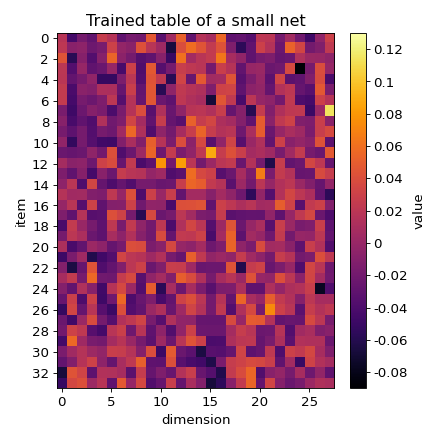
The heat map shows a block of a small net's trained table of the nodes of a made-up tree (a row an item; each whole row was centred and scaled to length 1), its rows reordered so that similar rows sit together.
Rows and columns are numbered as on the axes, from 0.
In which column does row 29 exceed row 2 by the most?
1
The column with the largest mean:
13
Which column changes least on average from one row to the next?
2
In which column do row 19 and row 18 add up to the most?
17
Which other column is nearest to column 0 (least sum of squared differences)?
16
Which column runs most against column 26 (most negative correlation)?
24
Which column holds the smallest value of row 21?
3
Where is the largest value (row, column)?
7, 27
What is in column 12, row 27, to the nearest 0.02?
0
